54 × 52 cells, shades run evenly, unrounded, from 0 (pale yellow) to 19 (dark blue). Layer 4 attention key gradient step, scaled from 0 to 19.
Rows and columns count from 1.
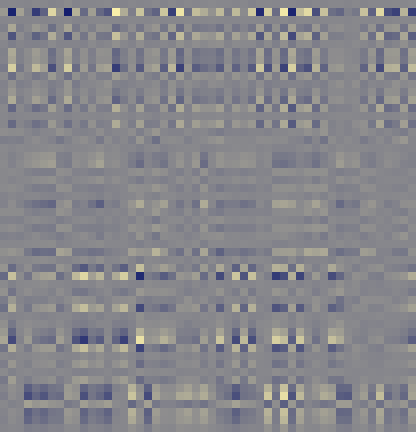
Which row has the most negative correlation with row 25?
19
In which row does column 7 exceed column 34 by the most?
50
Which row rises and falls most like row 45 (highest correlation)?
33
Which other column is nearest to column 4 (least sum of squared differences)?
44
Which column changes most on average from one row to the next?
36
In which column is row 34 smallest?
18
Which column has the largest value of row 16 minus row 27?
37
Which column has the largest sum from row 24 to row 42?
28
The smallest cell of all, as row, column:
2, 15
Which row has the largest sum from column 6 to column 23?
43
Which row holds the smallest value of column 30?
35
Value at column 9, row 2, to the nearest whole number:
19
